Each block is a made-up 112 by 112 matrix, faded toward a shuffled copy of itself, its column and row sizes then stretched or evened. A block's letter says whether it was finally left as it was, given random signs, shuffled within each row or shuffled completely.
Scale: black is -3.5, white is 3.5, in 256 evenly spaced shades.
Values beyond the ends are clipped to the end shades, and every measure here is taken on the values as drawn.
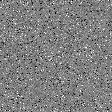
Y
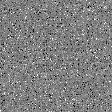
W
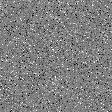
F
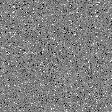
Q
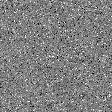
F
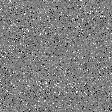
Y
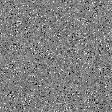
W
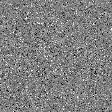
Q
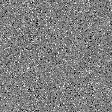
Q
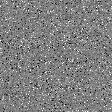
Y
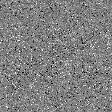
Q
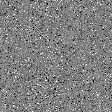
Q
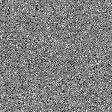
Y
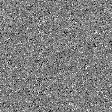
Q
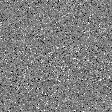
Y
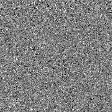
Q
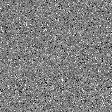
Q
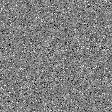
Y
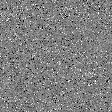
Y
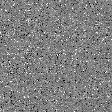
W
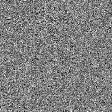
W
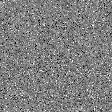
Y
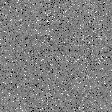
W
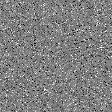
Q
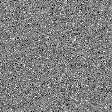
W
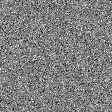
F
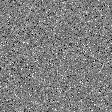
F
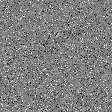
F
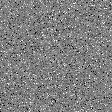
F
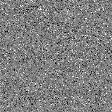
Q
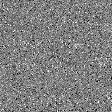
W
